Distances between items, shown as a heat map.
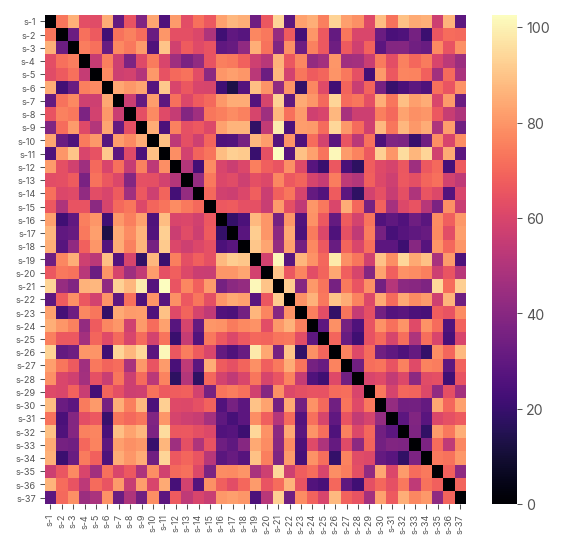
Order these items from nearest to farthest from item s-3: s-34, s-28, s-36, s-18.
s-34, s-18, s-28, s-36
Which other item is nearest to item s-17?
s-6
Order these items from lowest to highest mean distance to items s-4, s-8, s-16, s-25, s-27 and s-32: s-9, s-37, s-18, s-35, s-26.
s-18, s-26, s-37, s-35, s-9
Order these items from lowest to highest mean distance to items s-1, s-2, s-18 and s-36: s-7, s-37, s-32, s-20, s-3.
s-32, s-3, s-37, s-7, s-20
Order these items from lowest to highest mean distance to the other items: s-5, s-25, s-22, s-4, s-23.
s-23, s-25, s-4, s-5, s-22
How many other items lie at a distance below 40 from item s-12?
6
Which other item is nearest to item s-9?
s-19
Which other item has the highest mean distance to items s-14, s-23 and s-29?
s-11
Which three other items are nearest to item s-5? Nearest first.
s-29, s-20, s-15
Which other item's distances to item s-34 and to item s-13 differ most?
s-26
